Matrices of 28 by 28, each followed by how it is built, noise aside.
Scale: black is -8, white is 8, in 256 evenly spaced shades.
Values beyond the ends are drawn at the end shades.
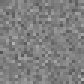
noise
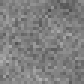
smooth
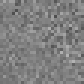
upper triangular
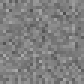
noise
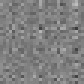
low rank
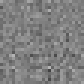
low rank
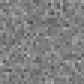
noise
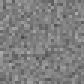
noise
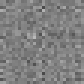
low rank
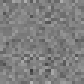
low rank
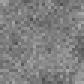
smooth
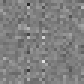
uneven columns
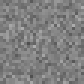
noise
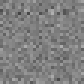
low rank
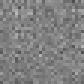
low rank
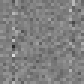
uneven columns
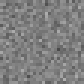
noise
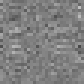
low rank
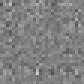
low rank
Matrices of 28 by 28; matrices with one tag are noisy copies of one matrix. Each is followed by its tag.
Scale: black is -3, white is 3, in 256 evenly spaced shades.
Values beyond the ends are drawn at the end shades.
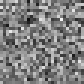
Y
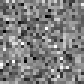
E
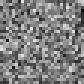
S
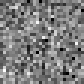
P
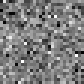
P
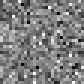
P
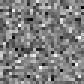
Y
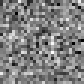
P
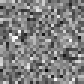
E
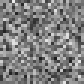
E
